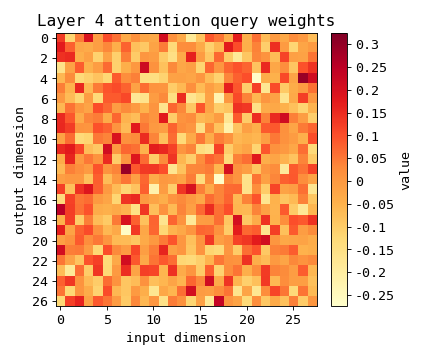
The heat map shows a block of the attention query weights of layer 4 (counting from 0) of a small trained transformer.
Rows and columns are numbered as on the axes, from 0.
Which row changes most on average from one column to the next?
18
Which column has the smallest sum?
15
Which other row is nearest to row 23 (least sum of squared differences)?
14
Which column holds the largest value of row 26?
17
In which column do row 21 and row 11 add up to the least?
16
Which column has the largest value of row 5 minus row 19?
7
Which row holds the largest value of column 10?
11
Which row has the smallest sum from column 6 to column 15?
6
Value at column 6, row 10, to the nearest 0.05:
0.2
